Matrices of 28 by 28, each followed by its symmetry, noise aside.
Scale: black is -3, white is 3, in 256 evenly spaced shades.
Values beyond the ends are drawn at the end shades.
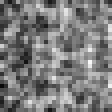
mirrored top to bottom.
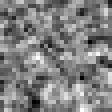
no symmetry.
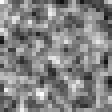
no symmetry.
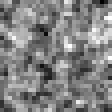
no symmetry.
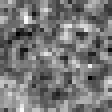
no symmetry.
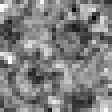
symmetric across the other diagonal.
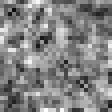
symmetric.
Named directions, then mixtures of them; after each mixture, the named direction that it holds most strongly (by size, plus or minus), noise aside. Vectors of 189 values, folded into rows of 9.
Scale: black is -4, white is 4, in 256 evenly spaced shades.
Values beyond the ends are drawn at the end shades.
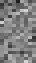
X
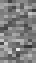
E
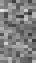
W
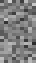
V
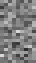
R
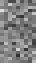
W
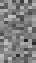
V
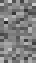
V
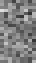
W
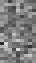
E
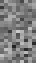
R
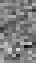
E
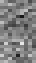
E
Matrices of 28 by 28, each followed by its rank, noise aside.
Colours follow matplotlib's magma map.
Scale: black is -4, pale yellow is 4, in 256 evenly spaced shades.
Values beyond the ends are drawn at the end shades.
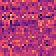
three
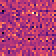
four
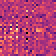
three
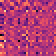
three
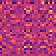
three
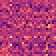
five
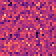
five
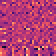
four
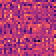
four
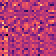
three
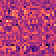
four
